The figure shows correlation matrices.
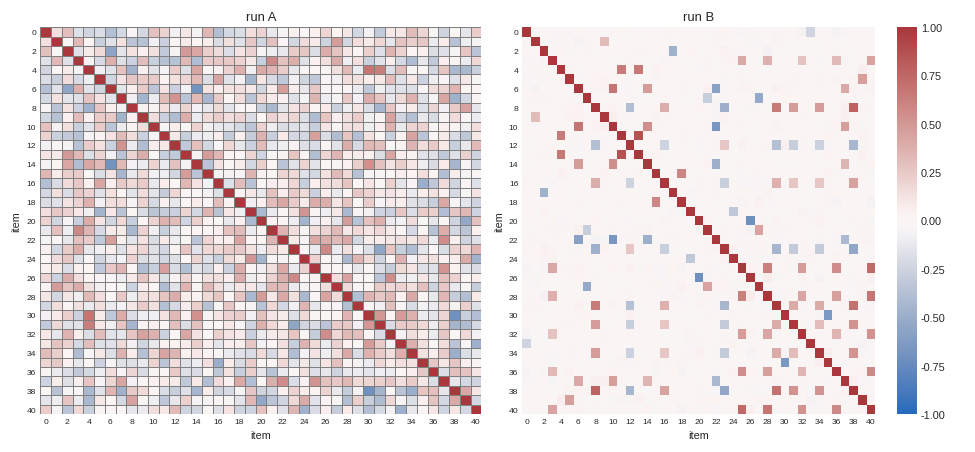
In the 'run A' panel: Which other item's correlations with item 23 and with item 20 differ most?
31
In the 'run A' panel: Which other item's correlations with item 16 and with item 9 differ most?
7
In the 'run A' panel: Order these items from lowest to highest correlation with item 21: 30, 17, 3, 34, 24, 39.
39, 34, 24, 30, 17, 3
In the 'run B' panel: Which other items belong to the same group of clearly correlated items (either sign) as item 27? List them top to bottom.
7, 21
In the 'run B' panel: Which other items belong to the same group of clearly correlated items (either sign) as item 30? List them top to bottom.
35
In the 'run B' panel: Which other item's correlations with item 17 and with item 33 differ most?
2
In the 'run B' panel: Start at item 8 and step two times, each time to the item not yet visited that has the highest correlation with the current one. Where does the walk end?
29
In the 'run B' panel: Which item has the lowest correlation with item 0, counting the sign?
33
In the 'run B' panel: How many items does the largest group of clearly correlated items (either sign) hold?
8
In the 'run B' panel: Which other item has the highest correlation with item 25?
40
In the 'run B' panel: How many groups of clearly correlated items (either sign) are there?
13
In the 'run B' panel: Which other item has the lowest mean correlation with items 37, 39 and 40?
22
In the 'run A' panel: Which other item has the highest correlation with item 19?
24
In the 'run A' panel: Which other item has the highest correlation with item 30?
4
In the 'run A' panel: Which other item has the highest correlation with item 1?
27
